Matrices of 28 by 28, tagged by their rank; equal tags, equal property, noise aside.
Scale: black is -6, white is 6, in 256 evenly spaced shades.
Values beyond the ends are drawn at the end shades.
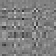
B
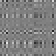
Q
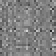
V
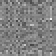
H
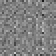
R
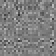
V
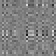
Q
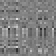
B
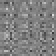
B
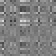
Q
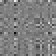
B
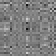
B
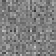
H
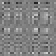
B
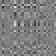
B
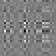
Q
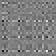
B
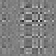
Q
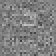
H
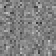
R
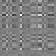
Q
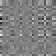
Q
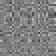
V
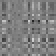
Q
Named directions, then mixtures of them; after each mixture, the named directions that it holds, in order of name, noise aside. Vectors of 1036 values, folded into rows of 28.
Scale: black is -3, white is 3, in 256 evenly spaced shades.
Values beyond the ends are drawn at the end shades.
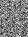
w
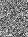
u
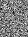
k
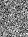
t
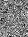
k, t, u.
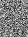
k, u, w.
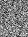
t, w.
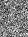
t.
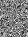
t, u, w.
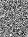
k, u, w.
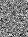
k, u, w.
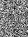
k, t.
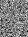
k, u, w.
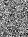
t.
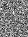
k.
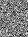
k, u.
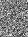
u.
